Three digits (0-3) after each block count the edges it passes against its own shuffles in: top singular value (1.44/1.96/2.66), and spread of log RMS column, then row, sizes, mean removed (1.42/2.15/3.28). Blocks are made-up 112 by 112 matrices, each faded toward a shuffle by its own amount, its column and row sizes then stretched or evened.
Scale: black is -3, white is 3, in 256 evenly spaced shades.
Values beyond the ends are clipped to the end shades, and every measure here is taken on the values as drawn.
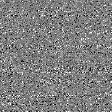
1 1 2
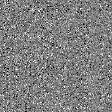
0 2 1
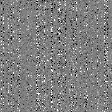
0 3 0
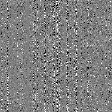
1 3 0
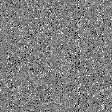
0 2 0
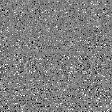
1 1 2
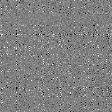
1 2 2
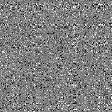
2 1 2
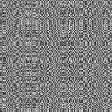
3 3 1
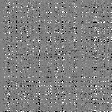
1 3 3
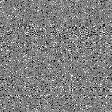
2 0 2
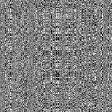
3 3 0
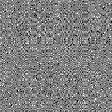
3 0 0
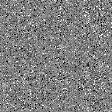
0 2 1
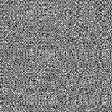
3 1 0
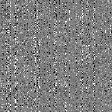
2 3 1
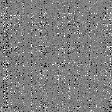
0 3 2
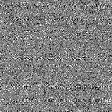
2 0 2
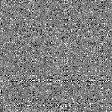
2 1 2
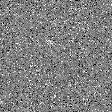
0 1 1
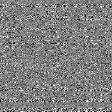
0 2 3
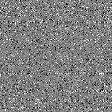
2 0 2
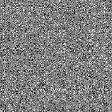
2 2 1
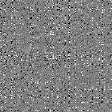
0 3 2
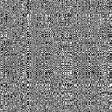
3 3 2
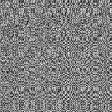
3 2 0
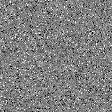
1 0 1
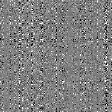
2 3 2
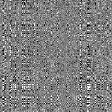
3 3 2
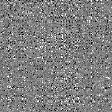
2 2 2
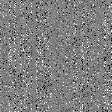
0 3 0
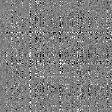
2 3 2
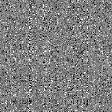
2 2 1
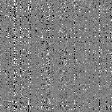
1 3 2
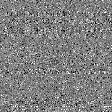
2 0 2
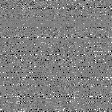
1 1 3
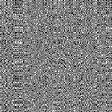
3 2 1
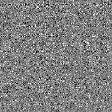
2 1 2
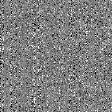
0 3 0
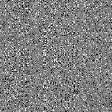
2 2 0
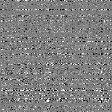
2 1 3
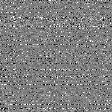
1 1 3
